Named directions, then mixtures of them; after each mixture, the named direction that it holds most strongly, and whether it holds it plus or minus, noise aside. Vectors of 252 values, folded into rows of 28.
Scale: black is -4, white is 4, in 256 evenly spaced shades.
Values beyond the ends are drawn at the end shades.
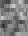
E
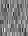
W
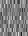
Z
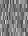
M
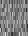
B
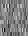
W, minus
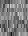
E, plus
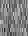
W, minus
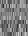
Z, plus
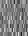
Z, plus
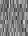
M, plus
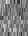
Z, plus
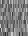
B, minus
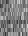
B, minus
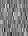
W, minus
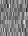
W, plus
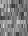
E, minus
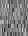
W, minus
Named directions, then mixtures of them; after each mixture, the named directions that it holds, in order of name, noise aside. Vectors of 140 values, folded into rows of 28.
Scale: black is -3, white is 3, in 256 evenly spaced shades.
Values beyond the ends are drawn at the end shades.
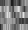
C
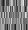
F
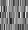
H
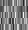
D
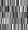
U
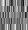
F.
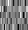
D, H.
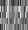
C, H.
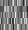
D.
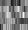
C.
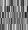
F, U.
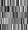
U.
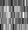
C, D.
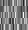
D.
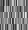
D, F.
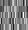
D.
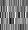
D, H.
